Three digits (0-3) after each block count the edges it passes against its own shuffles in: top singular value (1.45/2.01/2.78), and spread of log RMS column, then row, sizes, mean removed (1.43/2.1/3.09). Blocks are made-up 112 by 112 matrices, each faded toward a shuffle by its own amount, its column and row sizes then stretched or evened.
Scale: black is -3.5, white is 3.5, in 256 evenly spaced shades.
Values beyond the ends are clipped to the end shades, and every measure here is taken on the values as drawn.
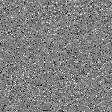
1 0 1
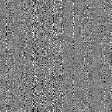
2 3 0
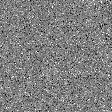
0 0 0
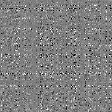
0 3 3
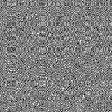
3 0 0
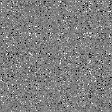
0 2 2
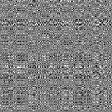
3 1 3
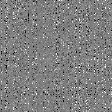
0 3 1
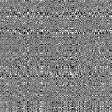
3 2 3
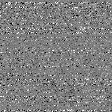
0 0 3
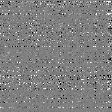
1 2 3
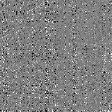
1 3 2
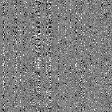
2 3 1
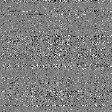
0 2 3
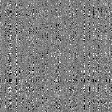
2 3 2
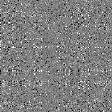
2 2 2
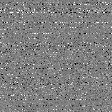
0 0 3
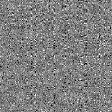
2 2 1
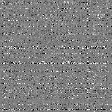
2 1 3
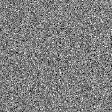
1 1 0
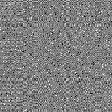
3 0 0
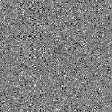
2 2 1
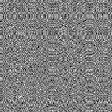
3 0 1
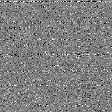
2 0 2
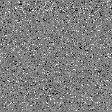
0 0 2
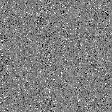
0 2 0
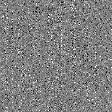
1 2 0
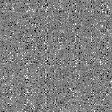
2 2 1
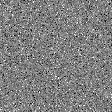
1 0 0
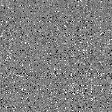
1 2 2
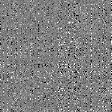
1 3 2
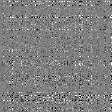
1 3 3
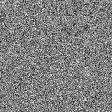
1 0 0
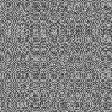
3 1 1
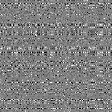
3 0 3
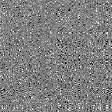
2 2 1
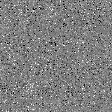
0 1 1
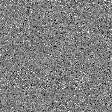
0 1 1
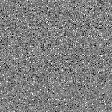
2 0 1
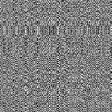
3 3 0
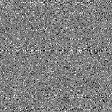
2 0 2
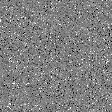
0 1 0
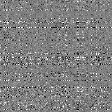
2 2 3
